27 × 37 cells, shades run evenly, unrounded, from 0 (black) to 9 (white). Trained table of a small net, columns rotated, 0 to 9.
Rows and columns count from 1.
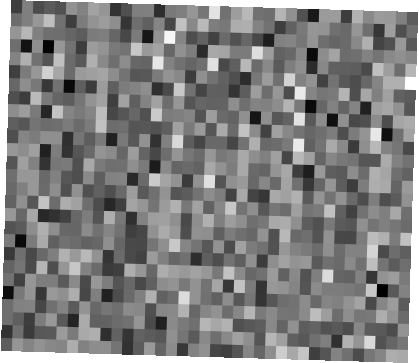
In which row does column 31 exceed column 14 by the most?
7
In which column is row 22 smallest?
35
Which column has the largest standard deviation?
4
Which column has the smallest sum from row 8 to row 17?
28
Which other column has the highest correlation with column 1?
10
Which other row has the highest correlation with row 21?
16
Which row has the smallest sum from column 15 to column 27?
3
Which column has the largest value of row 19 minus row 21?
34
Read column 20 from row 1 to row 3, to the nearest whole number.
4 4 4
